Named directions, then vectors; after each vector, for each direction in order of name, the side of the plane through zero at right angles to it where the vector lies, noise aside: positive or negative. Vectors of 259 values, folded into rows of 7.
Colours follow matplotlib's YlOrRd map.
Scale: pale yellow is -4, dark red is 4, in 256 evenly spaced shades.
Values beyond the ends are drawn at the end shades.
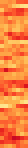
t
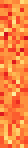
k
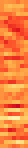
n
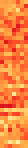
positive, positive, negative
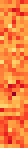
negative, negative, positive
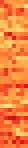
positive, negative, positive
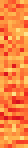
positive, negative, negative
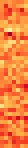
positive, negative, positive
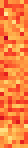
positive, negative, negative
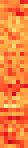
negative, negative, positive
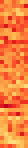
positive, positive, negative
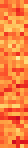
positive, negative, positive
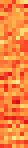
positive, negative, negative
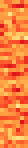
negative, negative, negative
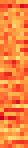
positive, negative, negative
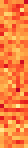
negative, negative, negative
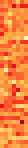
negative, negative, negative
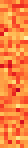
negative, negative, negative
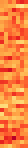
negative, positive, positive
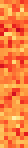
negative, positive, negative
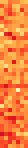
positive, negative, positive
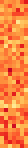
negative, negative, positive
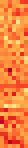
negative, negative, positive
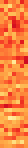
negative, positive, negative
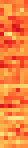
negative, positive, negative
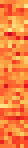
positive, negative, positive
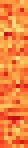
positive, negative, positive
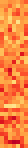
negative, negative, positive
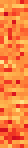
negative, positive, positive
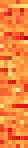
positive, positive, positive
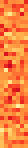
negative, negative, negative
